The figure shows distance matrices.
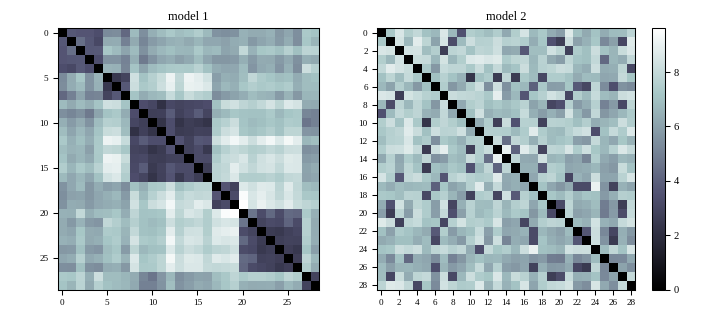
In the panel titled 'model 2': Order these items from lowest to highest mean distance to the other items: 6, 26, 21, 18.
26, 6, 18, 21
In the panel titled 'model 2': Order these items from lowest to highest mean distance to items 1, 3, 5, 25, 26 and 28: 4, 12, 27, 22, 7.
22, 27, 4, 12, 7
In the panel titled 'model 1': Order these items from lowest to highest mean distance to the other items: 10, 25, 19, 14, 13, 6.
10, 13, 14, 25, 6, 19
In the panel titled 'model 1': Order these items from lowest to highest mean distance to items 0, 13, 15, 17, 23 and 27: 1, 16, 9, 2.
9, 16, 1, 2
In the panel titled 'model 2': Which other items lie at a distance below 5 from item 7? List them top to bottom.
2, 16, 21
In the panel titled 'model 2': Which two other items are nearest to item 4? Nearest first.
28, 6
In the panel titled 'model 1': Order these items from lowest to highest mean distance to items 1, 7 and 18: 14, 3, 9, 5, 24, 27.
3, 5, 9, 24, 27, 14
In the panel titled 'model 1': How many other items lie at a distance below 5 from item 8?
8
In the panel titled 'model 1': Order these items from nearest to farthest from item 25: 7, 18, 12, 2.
7, 2, 18, 12
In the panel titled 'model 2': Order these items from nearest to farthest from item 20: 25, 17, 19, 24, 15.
19, 25, 17, 24, 15
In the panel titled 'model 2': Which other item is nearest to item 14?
12
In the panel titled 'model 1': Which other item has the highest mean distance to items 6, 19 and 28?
12
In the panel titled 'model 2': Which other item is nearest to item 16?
21
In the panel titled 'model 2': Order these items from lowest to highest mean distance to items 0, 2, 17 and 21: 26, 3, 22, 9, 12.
26, 22, 9, 12, 3
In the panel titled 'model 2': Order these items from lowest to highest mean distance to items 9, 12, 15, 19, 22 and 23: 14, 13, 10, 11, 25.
25, 14, 10, 13, 11
